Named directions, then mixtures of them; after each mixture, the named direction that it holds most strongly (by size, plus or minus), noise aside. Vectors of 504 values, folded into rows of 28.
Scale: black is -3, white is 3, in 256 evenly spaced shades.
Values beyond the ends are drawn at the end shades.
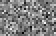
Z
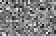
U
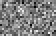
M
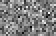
Z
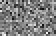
U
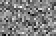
U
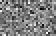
U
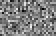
Z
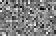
U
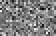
U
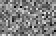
Z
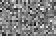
U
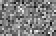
M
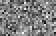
Z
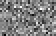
U
